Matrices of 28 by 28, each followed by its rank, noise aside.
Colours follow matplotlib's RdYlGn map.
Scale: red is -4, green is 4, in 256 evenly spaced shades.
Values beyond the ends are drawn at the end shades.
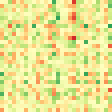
four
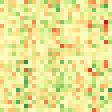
six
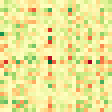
four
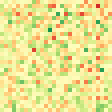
eight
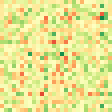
six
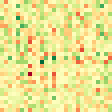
six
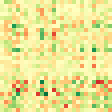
four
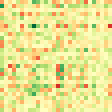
four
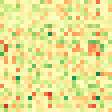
six
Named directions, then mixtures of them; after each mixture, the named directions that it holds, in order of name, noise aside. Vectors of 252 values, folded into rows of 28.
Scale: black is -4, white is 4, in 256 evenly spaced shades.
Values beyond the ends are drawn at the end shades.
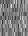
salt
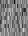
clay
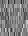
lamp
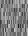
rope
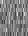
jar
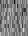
clay.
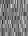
salt.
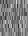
clay, salt.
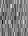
jar, salt.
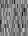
clay, rope.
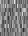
clay.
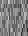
lamp, rope.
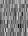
jar, rope.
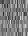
jar, salt.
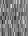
jar, salt.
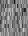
clay.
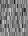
clay.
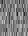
jar.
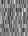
clay, jar.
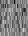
clay.
